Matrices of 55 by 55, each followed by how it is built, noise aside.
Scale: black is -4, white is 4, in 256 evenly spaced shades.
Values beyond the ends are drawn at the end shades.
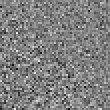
lower triangular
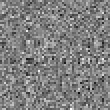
low rank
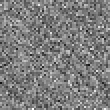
Toeplitz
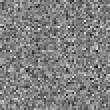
low rank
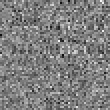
low rank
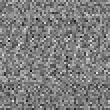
repeating columns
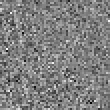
lower triangular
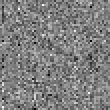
uneven columns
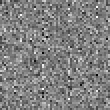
uneven columns
